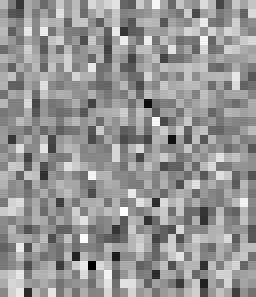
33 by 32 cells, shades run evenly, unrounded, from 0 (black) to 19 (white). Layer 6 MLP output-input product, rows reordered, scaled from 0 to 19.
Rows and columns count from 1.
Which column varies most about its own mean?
26
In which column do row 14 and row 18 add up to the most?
20
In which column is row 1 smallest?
3
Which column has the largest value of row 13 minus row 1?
16
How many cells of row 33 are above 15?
6
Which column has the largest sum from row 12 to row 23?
15
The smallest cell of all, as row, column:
30, 12
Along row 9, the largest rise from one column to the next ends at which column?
19
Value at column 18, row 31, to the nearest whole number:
9
